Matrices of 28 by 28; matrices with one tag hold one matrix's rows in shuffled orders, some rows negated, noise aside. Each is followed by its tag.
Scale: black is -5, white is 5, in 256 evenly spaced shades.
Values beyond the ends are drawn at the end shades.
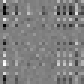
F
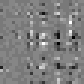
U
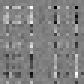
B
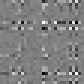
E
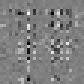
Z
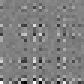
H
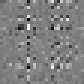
Z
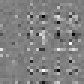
U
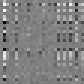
F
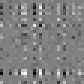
H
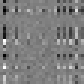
F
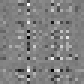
Z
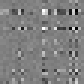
E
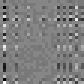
F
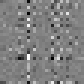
Z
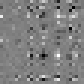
U
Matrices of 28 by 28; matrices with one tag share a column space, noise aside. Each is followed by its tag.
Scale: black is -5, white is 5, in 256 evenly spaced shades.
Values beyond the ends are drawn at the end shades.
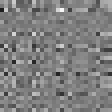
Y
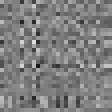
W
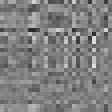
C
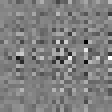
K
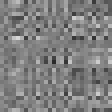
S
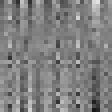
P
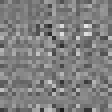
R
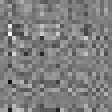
R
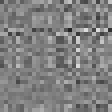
C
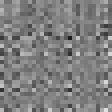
R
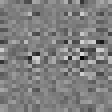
K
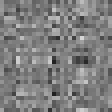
S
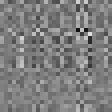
C
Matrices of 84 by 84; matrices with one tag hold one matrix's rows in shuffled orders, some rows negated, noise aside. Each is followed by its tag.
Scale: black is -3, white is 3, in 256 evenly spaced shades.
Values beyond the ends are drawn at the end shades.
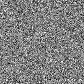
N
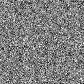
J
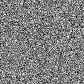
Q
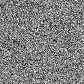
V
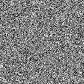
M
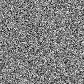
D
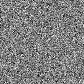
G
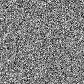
N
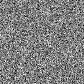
G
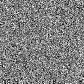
M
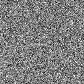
N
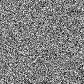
J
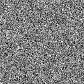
N
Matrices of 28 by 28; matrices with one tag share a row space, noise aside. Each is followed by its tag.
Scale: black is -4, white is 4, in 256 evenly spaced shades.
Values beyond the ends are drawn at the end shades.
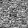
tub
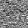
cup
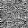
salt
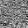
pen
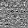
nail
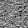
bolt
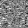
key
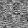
pen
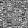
salt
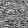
cup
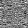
salt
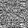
nail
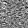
key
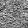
pen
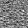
cup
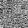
salt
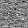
tub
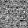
nail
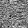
tub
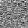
salt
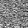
pen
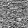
tub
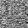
key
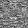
tub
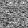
cup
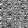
salt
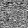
cup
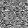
key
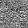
nail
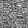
tub
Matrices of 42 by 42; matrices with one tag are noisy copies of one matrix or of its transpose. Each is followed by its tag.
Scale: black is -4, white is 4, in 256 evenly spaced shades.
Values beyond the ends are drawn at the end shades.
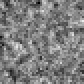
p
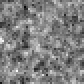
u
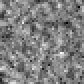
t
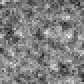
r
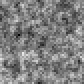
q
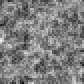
u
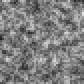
t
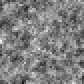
u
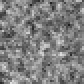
t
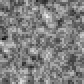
p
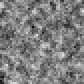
t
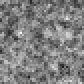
r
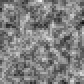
u
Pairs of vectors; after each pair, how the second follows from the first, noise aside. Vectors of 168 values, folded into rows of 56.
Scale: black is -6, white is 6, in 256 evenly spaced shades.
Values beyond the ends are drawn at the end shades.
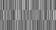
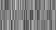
wrapped around, negated.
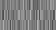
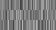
wrapped around, negated.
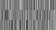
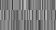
wrapped around, negated.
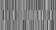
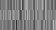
wrapped around, negated.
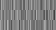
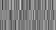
wrapped around, negated.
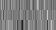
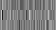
shuffled.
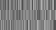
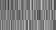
copied.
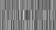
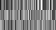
wrapped around, scaled up.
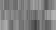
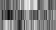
wrapped around, scaled up.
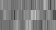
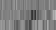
negated, partly zeroed.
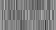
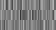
shuffled.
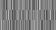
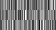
wrapped around, scaled up.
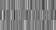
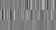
negated, partly zeroed.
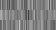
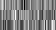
wrapped around, scaled up.
